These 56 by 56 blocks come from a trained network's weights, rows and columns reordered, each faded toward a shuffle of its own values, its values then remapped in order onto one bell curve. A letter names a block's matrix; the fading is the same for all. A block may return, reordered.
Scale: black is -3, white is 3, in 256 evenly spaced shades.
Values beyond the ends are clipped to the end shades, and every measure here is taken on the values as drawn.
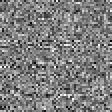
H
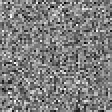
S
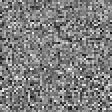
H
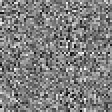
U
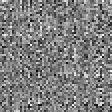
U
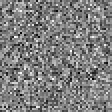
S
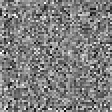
S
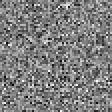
S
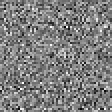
H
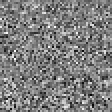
S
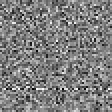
U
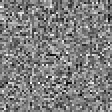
S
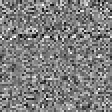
H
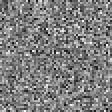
S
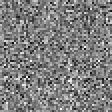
S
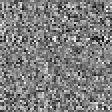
H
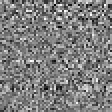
H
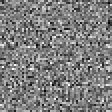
S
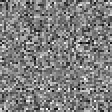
H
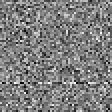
U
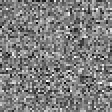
S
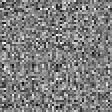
U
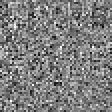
U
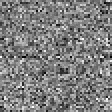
H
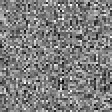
U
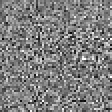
H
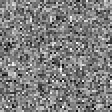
S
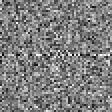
U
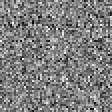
S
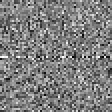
U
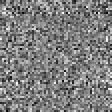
H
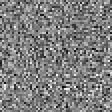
H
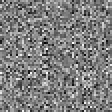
U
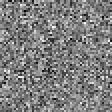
S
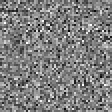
S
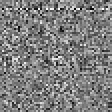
U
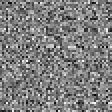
H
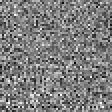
H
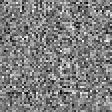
H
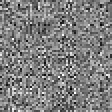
U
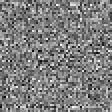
H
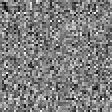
U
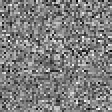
S
